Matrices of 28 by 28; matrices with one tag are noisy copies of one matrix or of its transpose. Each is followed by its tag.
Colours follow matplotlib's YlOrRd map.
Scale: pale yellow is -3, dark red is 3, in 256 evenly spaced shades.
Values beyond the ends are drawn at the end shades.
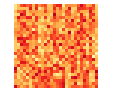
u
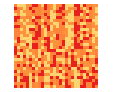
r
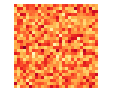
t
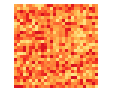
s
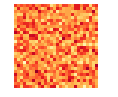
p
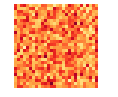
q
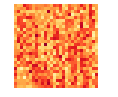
u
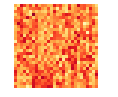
u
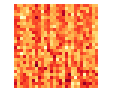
r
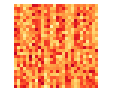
r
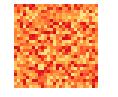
p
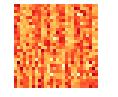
r
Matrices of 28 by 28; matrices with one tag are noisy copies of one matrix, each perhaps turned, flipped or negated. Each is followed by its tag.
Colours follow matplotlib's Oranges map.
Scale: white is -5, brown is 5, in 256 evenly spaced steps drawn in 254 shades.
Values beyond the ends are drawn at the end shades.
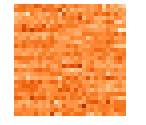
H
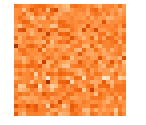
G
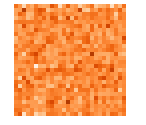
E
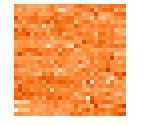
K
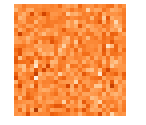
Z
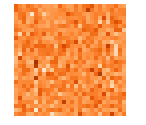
Z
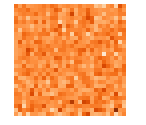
E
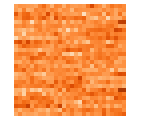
H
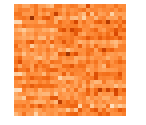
H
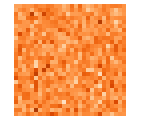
Z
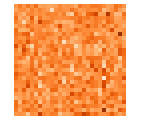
Z
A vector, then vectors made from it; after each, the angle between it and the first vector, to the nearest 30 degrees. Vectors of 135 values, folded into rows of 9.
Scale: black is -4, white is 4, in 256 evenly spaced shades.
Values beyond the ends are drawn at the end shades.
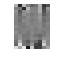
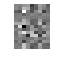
90 degrees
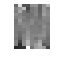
150 degrees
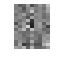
60 degrees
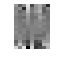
30 degrees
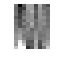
60 degrees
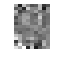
30 degrees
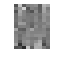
150 degrees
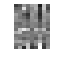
120 degrees
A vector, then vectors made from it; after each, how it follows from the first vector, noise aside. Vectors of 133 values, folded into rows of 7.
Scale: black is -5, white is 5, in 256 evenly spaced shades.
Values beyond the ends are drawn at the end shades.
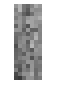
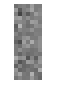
wrapped around, negated, partly zeroed.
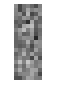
sign-scrambled.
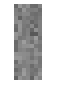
wrapped around, shrunk.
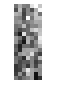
reversed, negated, scaled up.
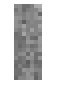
reversed, negated, shrunk.
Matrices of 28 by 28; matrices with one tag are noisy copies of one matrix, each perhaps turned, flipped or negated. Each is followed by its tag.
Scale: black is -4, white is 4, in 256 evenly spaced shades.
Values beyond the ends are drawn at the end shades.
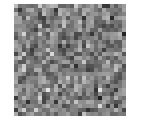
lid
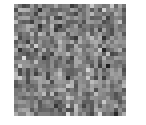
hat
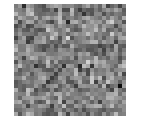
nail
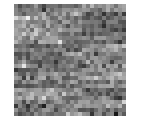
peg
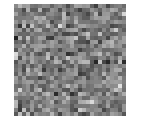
hat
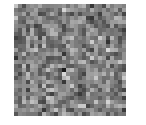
nail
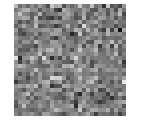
hat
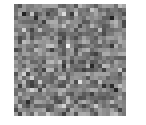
lid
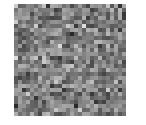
hat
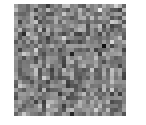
hat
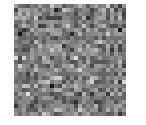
hat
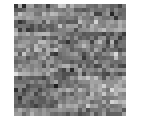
peg
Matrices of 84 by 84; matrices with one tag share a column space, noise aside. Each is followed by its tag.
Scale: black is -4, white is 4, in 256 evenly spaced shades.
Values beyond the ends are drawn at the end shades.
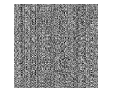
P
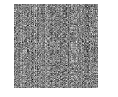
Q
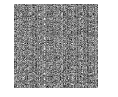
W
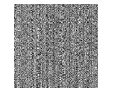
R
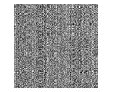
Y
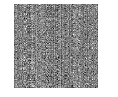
W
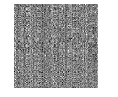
Q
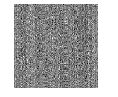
P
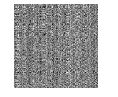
Y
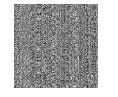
W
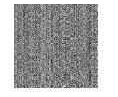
W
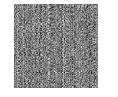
Y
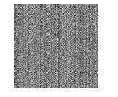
Y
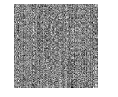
R
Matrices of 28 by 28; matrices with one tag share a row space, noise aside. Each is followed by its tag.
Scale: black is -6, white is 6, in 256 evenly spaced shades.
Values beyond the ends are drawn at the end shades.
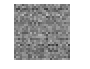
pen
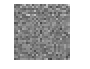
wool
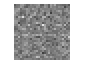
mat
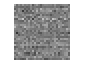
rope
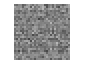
pen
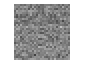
pen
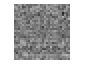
mat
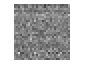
pen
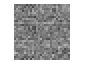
rope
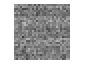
wool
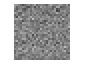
wool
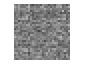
mat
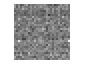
pen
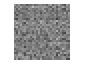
wool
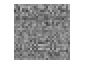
pen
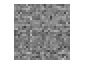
mat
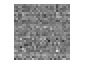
wool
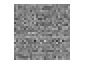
rope
